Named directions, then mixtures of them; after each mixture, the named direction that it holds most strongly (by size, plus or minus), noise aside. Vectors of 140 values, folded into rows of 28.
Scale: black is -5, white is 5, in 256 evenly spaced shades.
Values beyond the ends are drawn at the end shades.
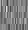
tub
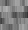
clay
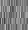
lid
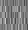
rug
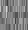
tub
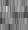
clay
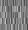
rug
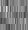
tub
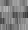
clay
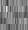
tub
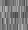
rug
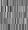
tub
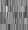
tub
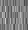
rug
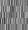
lid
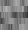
clay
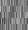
lid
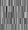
tub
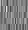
tub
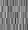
rug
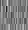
tub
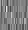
tub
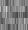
clay
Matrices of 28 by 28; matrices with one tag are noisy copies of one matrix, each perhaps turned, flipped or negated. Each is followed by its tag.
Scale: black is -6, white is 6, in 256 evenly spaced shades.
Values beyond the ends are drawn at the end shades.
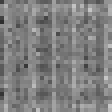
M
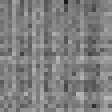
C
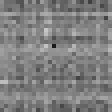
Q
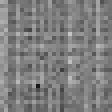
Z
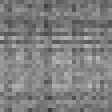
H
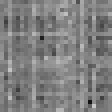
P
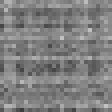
M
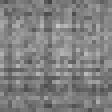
H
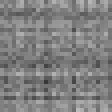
Q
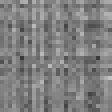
C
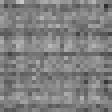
M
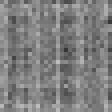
M
